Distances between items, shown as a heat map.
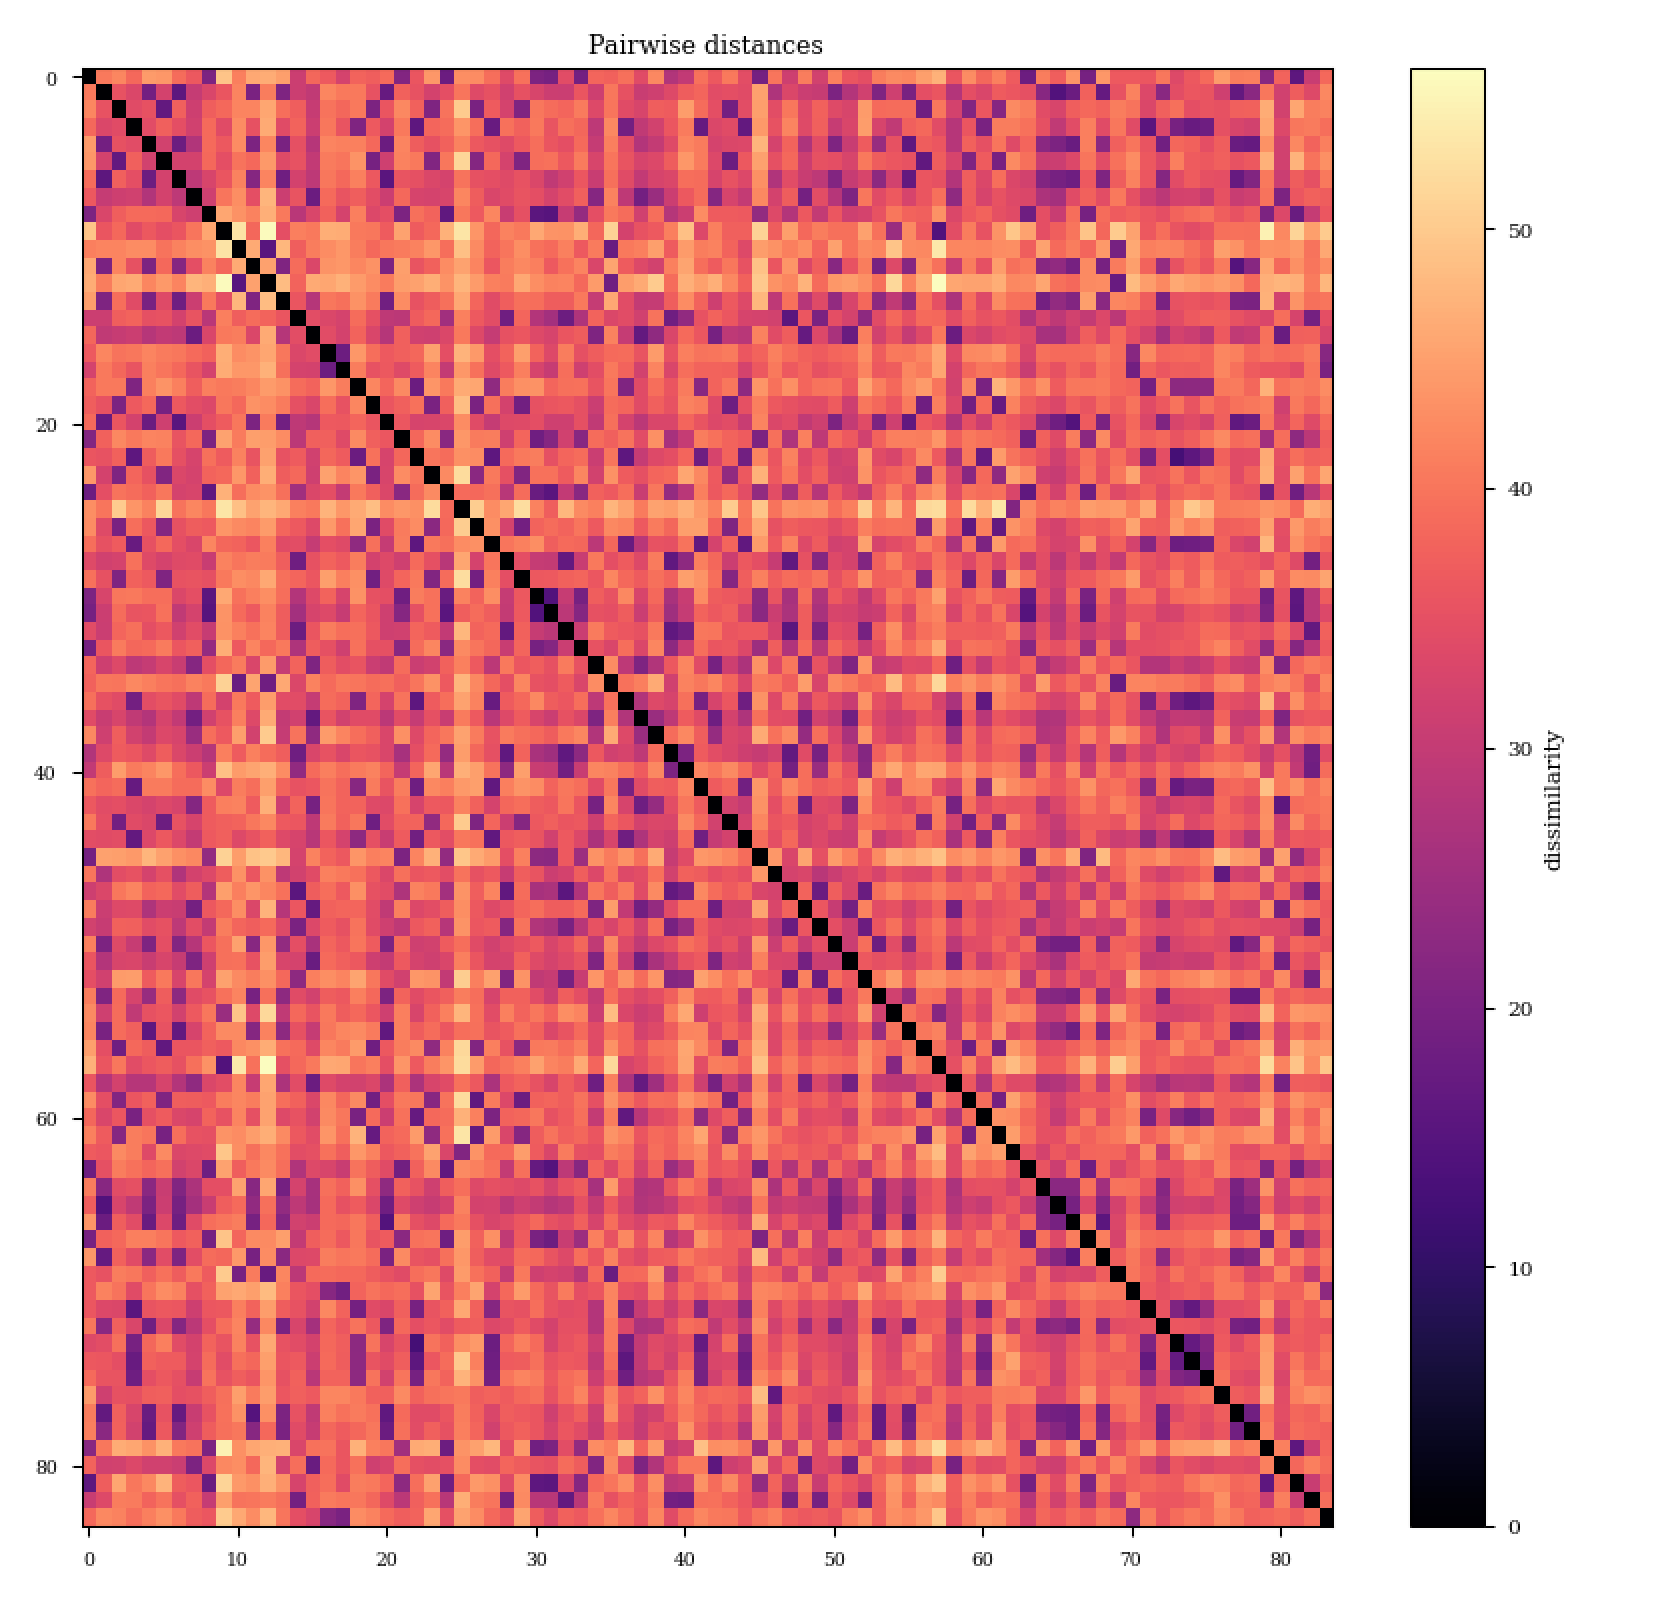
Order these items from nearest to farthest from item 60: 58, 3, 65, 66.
3, 58, 65, 66
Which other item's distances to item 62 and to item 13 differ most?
25
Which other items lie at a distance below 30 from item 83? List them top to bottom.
16, 17, 70
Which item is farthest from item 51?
12
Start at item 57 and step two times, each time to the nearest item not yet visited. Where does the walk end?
54
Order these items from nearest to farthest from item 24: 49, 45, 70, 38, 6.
45, 49, 6, 70, 38
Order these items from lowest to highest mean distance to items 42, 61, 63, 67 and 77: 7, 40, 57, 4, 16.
7, 4, 40, 16, 57
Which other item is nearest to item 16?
17
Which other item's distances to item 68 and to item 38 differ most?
66
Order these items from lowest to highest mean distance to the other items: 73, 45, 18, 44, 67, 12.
44, 73, 67, 18, 45, 12
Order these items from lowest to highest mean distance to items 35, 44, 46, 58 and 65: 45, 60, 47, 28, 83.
60, 28, 47, 83, 45
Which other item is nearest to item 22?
73
